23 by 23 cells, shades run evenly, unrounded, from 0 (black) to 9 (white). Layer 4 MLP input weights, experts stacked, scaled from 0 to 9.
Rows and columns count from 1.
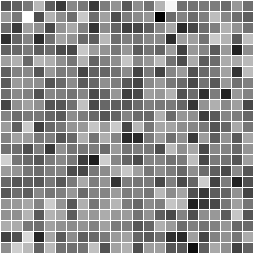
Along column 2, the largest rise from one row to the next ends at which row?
23
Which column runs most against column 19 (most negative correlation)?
11
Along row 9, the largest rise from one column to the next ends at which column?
22
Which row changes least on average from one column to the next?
21
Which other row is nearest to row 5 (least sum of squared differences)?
17
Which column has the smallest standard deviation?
14
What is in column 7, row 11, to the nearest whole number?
5
